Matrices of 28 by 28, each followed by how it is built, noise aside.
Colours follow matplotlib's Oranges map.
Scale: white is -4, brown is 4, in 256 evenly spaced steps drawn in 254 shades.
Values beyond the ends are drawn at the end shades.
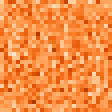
repeating columns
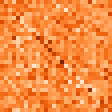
diagonal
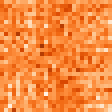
blocks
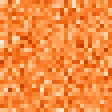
blocks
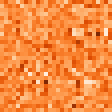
low rank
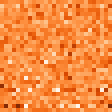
uneven rows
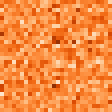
low rank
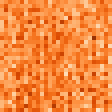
blocks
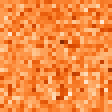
blocks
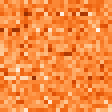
uneven rows
